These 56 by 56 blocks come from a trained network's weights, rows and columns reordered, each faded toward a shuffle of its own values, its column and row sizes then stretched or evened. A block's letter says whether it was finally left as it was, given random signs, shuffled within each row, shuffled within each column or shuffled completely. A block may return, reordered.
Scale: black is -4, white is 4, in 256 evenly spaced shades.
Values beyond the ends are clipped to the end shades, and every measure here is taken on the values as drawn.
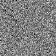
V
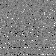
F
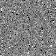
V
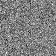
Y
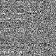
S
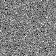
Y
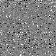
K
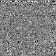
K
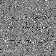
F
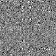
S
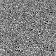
F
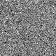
Y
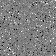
Y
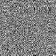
S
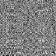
S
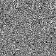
K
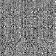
S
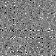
S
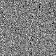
V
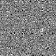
S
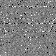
F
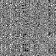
S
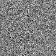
V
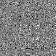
K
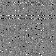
K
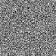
S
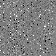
V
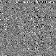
S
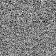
F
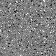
Y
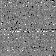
F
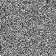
V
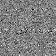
F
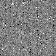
V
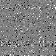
K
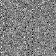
V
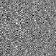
S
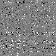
K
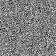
Y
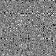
S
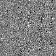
V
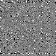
K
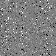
V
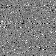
F
